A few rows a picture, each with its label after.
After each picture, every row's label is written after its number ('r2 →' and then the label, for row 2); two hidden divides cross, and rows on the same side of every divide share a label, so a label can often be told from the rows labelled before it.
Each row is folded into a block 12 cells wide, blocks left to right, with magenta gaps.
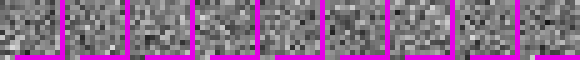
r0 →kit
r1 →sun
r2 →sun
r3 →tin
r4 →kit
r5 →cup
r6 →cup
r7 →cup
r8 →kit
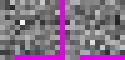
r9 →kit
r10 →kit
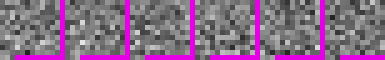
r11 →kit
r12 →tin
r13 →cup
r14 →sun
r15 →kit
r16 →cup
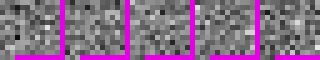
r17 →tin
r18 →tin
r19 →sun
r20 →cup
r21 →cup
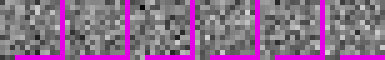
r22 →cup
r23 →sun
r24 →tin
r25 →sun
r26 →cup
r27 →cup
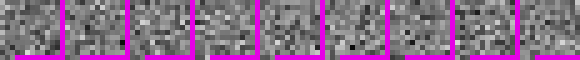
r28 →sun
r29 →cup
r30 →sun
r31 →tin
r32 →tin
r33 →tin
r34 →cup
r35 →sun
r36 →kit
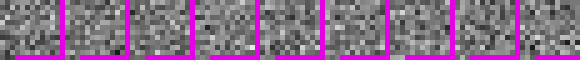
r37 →sun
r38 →sun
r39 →sun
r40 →kit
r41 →cup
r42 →cup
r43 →kit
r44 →cup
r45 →cup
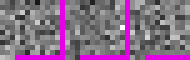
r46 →kit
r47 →cup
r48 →cup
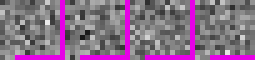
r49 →kit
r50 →tin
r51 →cup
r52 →tin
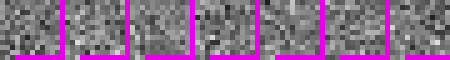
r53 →kit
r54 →kit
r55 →cup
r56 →cup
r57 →tin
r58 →sun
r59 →kit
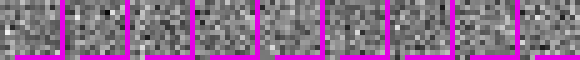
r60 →tin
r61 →tin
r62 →tin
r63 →sun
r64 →tin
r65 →kit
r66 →tin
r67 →sun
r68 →sun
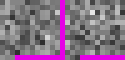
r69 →cup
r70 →sun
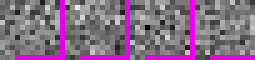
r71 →sun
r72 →sun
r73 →tin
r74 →sun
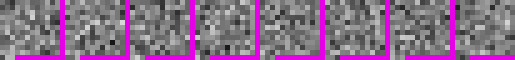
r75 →tin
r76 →sun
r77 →cup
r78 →kit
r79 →kit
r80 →sun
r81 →kit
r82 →sun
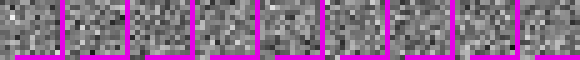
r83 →tin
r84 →kit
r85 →sun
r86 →kit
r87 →sun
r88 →sun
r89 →sun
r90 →tin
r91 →kit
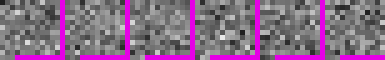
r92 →kit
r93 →sun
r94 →sun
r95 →tin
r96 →sun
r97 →kit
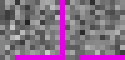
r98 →cup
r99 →cup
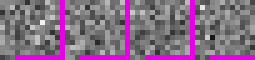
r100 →sun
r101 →kit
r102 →kit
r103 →sun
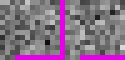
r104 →sun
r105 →cup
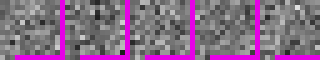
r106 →kit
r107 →cup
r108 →kit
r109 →kit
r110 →kit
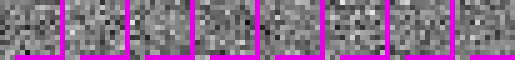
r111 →kit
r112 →kit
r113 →sun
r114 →kit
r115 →sun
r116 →tin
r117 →kit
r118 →kit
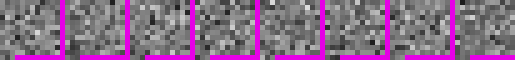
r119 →tin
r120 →cup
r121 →sun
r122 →cup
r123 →kit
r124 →sun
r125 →sun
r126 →sun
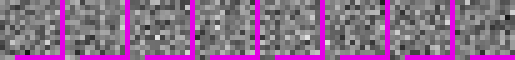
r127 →kit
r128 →cup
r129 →tin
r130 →sun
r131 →sun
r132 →sun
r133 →cup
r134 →kit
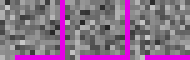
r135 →tin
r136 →sun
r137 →cup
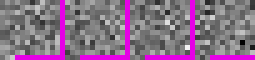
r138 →kit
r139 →sun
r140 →cup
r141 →sun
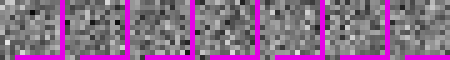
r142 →cup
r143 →kit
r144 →cup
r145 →tin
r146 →tin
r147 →sun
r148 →kit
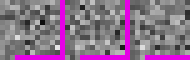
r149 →cup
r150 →tin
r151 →tin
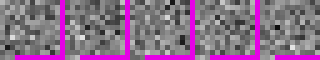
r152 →cup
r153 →kit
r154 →sun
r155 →kit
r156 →tin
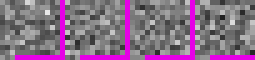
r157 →tin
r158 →sun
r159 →kit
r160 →cup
